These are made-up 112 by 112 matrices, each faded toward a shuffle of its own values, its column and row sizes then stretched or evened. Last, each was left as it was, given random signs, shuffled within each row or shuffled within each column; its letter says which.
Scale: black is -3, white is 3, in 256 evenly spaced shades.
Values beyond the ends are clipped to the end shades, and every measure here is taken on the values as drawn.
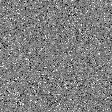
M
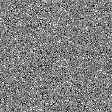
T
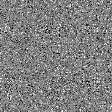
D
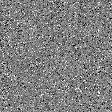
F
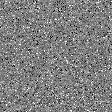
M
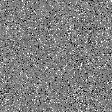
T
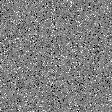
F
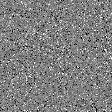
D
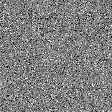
M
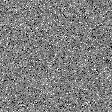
M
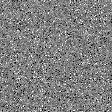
D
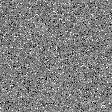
M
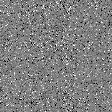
T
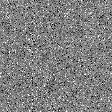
F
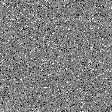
M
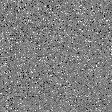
M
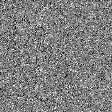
F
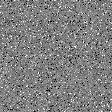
M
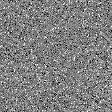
F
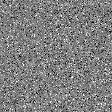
F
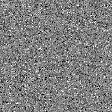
T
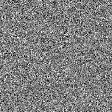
T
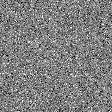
M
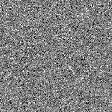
T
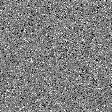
F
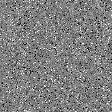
D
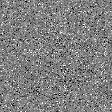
T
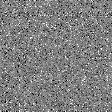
D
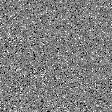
D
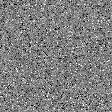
M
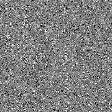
T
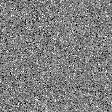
F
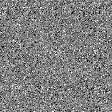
T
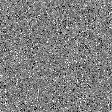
F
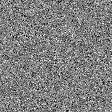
M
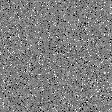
F
